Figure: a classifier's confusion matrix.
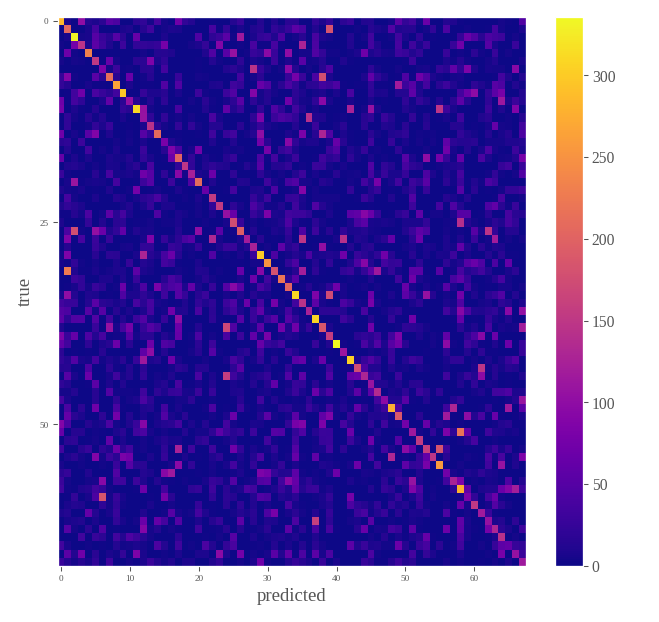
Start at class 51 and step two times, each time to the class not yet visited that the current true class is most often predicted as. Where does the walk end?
66
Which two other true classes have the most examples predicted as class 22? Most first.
27, 19
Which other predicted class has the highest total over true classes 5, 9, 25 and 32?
58
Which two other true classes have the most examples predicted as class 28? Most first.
6, 9
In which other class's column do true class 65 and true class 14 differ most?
38
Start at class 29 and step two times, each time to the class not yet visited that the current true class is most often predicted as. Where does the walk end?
36
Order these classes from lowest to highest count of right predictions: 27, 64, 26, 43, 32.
27, 64, 43, 26, 32
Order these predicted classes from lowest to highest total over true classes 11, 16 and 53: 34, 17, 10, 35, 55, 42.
35, 10, 34, 42, 17, 55
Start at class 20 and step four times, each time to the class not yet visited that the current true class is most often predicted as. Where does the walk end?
37
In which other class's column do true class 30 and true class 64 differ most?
44
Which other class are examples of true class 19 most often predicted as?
17
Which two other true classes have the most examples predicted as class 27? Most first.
35, 58
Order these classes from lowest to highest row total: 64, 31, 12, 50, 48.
64, 12, 50, 48, 31
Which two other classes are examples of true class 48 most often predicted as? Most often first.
57, 65
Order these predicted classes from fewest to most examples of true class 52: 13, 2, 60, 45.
13, 2, 60, 45
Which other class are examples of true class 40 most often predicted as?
56
